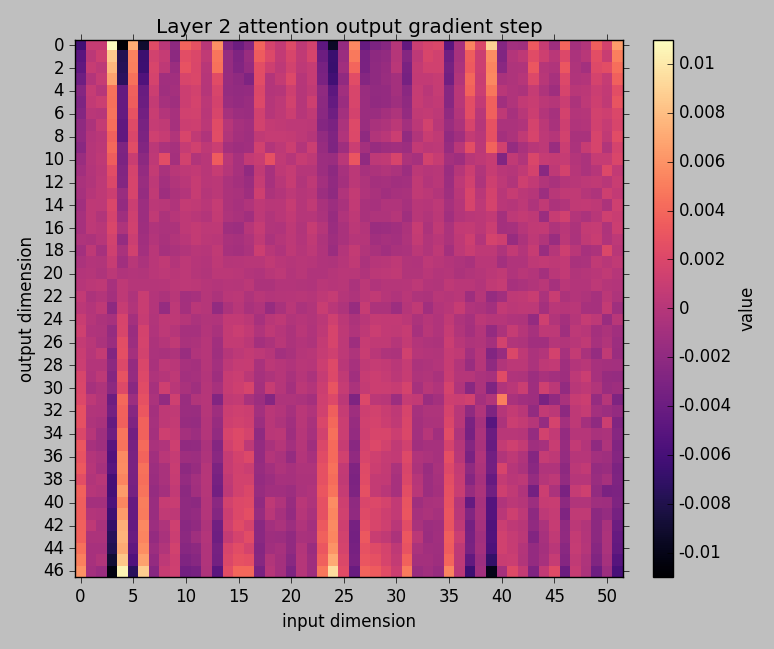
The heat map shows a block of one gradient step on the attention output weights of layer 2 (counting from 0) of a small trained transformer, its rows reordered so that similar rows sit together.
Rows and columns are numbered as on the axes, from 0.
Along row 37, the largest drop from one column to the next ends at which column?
5
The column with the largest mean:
4
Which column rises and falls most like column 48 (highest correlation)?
40
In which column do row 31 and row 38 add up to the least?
3
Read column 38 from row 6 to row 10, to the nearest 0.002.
0 0 0 0 0
